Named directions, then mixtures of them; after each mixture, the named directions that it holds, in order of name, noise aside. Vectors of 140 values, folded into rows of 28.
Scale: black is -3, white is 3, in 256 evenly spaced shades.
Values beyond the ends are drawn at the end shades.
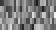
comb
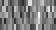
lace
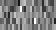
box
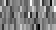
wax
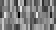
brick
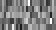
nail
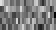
comb.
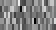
box.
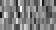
brick, wax.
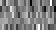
brick, wax.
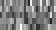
nail, wax.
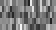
nail, wax.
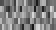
comb.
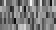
box, lace, wax.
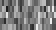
comb, lace, nail.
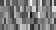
brick, lace, wax.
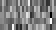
brick, nail.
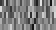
comb, wax.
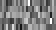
nail.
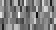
brick.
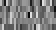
wax.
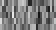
lace.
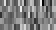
brick, wax.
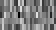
brick.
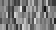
box, brick, lace.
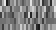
wax.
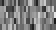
box, comb, lace.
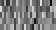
comb, wax.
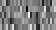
lace, nail, wax.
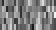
comb, lace.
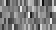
brick, nail, wax.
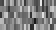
brick, comb, wax.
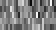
brick, lace, wax.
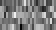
box, comb, nail.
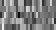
brick, nail.
